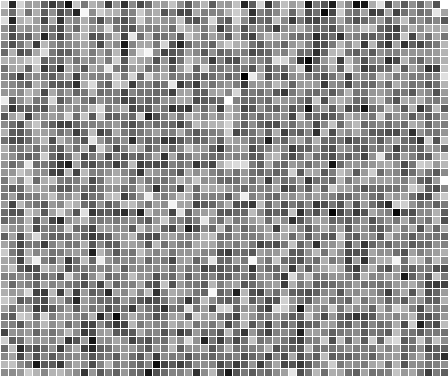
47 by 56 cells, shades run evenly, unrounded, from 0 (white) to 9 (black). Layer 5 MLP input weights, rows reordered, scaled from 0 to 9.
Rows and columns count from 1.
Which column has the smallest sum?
1
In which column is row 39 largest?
38
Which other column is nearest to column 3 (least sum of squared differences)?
44
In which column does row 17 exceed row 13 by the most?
40
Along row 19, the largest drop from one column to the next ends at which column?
13
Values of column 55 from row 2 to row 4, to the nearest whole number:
1 4 3
